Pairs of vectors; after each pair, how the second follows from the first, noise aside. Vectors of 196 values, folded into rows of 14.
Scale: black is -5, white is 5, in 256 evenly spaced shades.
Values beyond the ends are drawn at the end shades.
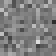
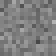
negated, shrunk.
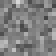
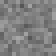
wrapped around, shrunk.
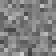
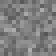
negated, shrunk.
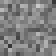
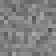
wrapped around, shrunk.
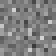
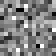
reversed, scaled up.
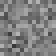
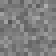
reversed, negated, shrunk.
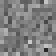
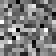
wrapped around, scaled up.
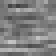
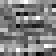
wrapped around, scaled up.
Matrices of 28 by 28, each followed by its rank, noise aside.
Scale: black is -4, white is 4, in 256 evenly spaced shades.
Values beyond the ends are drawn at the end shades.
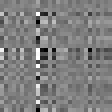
one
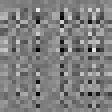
two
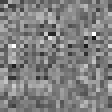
four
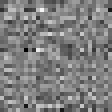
four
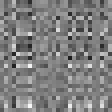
two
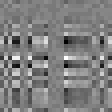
one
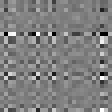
one
